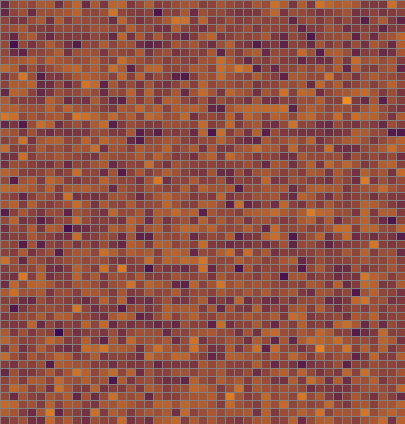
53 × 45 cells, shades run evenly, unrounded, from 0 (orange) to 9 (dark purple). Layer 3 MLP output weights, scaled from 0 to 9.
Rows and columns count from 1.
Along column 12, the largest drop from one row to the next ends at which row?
44
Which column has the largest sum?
16
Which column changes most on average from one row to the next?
13
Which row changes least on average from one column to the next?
4
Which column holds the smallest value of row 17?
25
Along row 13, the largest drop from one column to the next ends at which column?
39
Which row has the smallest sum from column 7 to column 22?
15
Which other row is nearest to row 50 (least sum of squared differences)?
20
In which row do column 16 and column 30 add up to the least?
14
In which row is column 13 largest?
48
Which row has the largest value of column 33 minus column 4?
30
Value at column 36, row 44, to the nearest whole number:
1
